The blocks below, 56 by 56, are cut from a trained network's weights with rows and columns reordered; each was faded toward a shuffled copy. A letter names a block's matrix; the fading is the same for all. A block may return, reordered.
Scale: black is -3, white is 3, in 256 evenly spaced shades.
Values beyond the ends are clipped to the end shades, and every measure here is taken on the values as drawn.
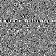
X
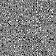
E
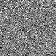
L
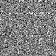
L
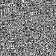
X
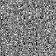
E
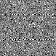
X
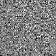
X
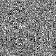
X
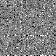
X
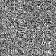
L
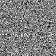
L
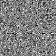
L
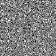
E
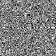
L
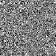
E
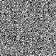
E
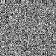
L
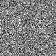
L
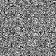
L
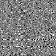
X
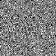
X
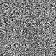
L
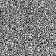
L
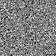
E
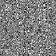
E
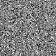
E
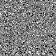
X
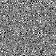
E
